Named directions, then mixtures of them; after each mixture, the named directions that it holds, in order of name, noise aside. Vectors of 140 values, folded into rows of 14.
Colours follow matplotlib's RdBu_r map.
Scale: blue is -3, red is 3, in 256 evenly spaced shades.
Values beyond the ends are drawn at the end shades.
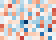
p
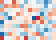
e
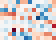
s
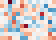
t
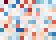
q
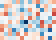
p.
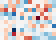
s.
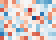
e, q.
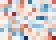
s, t.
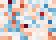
t.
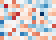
e, s.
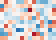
e, p, q.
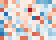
e, q.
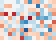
p, s.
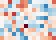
s, t.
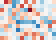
p, q, t.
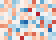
p, q.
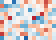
e.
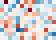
q.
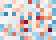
p, s.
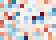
e, t.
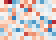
p, q, t.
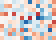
p, s.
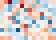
q, t.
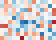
p, q.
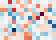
s, t.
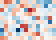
e, q, t.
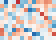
e, q, s.
